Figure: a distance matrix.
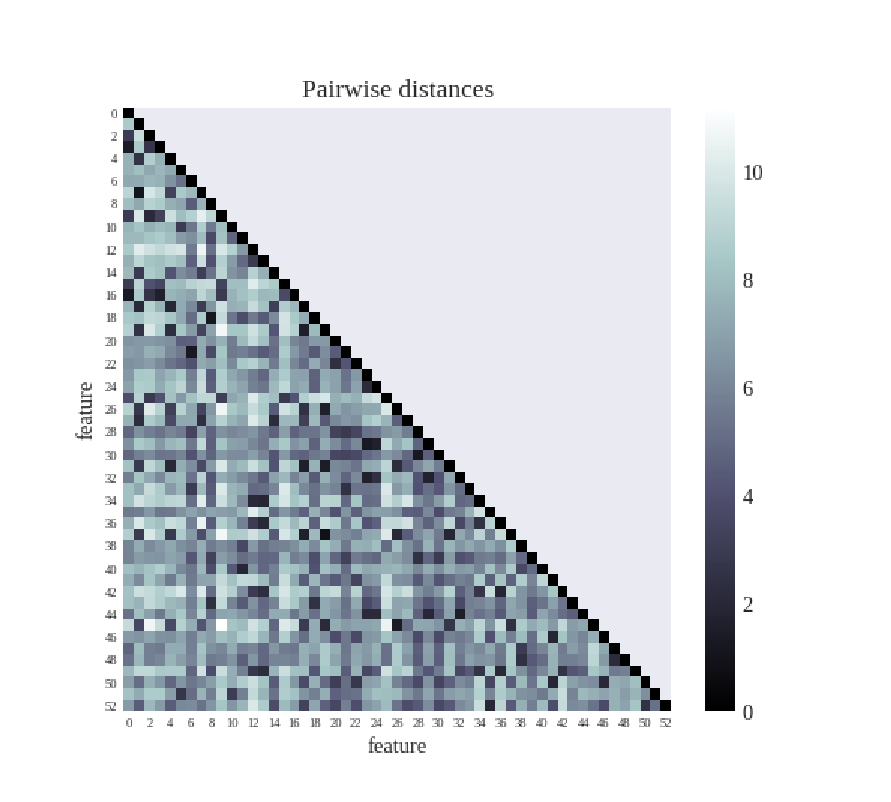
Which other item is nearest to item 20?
22
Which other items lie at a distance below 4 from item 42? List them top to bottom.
12, 13, 34, 36, 49
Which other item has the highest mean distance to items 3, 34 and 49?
7
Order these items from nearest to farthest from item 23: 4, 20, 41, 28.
28, 41, 20, 4
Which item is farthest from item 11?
41
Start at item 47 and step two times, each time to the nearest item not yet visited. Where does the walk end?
38
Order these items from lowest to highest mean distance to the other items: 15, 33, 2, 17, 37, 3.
17, 33, 37, 3, 2, 15
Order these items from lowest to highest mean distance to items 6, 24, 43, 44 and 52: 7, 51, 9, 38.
51, 38, 7, 9
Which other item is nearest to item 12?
34
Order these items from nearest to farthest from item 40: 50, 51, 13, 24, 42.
13, 51, 42, 24, 50
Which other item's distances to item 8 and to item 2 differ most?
18
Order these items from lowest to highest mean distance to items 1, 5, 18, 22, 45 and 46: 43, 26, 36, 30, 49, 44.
30, 26, 43, 44, 49, 36
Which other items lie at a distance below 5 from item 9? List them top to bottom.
0, 2, 3, 15, 16, 25
